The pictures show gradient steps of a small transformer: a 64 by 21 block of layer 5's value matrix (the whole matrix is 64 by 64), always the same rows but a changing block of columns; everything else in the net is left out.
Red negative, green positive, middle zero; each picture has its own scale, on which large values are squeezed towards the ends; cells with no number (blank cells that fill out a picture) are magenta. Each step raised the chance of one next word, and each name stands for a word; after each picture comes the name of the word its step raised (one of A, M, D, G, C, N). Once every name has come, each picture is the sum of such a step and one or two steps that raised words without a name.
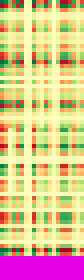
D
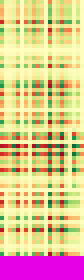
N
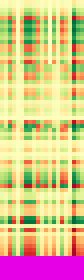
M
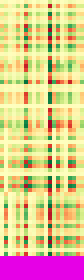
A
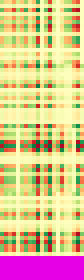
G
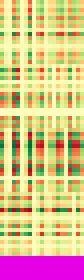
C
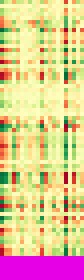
M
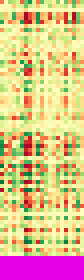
N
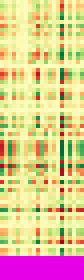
C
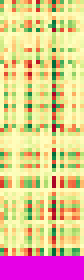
D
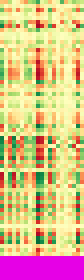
G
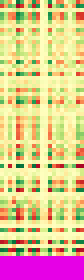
D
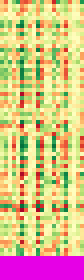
C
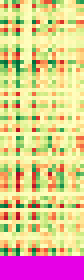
D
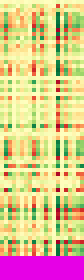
A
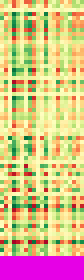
A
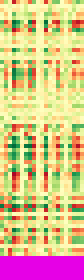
N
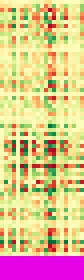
G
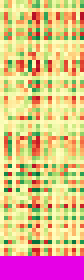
A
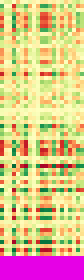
C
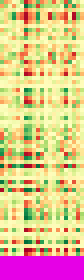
D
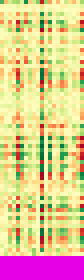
N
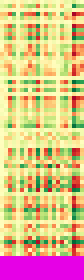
A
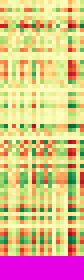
G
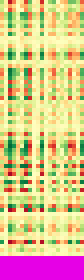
C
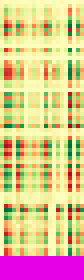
C
